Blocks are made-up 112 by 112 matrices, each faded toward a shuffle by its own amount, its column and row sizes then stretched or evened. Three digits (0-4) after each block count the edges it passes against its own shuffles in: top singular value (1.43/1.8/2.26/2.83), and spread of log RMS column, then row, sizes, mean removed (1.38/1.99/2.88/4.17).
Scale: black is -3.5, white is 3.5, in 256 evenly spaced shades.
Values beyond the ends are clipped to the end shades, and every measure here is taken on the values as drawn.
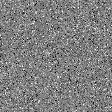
0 1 0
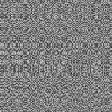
4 1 1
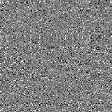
3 1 2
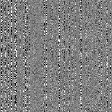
3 4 0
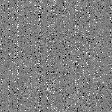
1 3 1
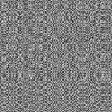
4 3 0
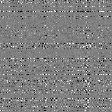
3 2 4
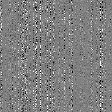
1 4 0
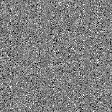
1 2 0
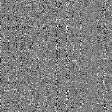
2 3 1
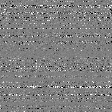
1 0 4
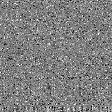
2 0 2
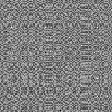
4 0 0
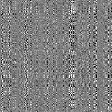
4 4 2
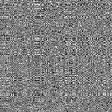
4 1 2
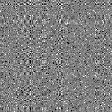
4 2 1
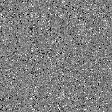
1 1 1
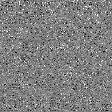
2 0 2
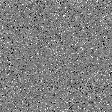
0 0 1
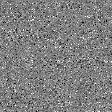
0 0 2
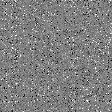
0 2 1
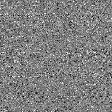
1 0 2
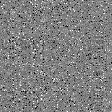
2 1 0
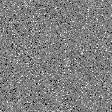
1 1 0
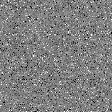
2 0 1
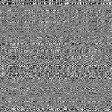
4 1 4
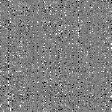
1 3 2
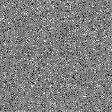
1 1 1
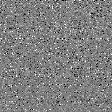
2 0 2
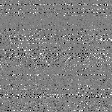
1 1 4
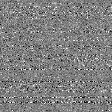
2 0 3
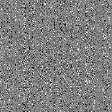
0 3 0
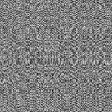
4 3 0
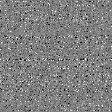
0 1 3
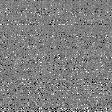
2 1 3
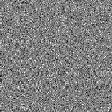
3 1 0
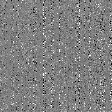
0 3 0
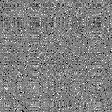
3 0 0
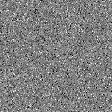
2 0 0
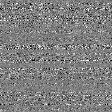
0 1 4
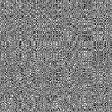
4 2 1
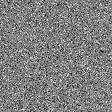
0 0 0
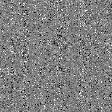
1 2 1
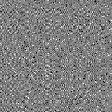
4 0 1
